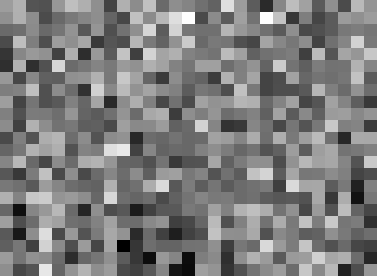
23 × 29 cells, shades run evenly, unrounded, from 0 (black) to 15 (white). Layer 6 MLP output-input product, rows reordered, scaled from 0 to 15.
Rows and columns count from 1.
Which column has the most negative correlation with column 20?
2
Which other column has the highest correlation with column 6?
18
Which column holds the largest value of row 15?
21
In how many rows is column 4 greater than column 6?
12
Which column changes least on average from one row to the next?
17
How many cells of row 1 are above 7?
19
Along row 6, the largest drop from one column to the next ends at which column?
3
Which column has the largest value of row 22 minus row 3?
25
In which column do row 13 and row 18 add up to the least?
11
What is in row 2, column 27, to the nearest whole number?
9
